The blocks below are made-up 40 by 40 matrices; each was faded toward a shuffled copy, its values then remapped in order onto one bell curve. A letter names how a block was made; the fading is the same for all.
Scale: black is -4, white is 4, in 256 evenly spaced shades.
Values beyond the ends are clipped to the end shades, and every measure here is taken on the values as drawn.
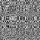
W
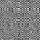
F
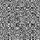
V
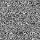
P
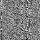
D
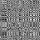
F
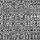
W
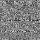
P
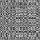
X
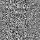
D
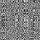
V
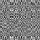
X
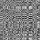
X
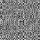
V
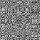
W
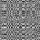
F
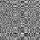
X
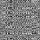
W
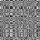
F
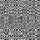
X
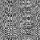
V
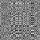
X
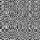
X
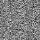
D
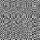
X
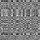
F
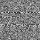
P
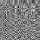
V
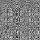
V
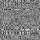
W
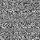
P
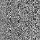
D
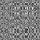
X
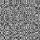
V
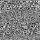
P
